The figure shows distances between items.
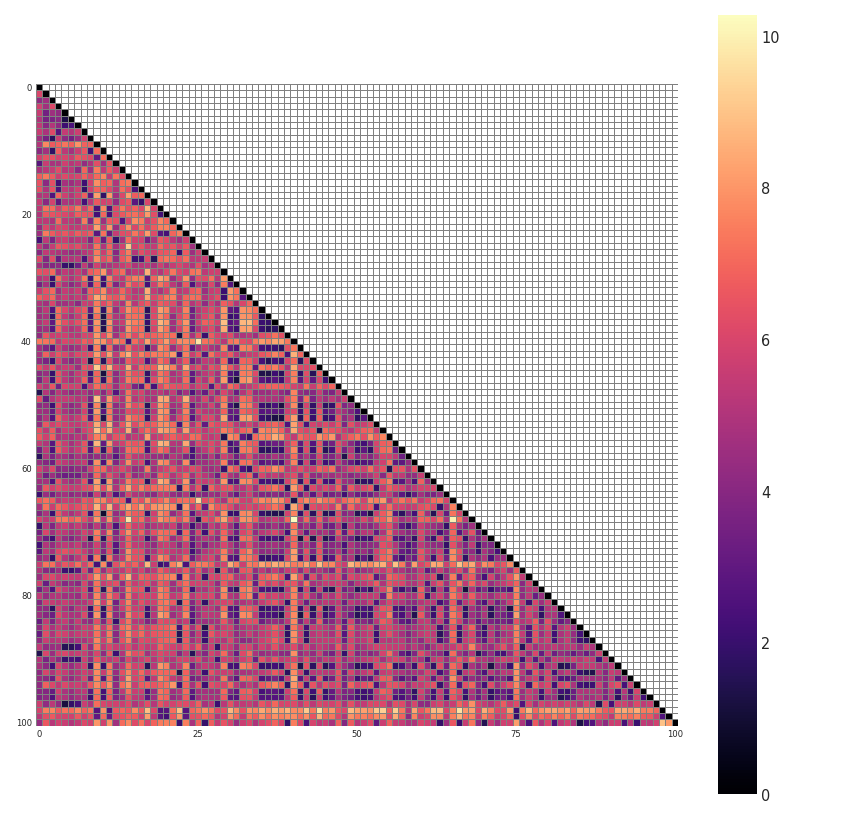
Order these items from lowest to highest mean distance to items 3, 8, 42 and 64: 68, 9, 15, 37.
15, 37, 68, 9
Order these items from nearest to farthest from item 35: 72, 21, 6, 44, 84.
84, 72, 21, 6, 44
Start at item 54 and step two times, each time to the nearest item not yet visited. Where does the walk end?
34
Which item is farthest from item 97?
68
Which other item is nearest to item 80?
61
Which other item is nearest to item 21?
13
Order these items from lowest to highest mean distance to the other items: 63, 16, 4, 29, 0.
0, 4, 63, 16, 29
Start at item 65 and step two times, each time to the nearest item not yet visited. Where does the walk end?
14
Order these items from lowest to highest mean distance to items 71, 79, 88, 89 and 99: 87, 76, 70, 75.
76, 70, 87, 75
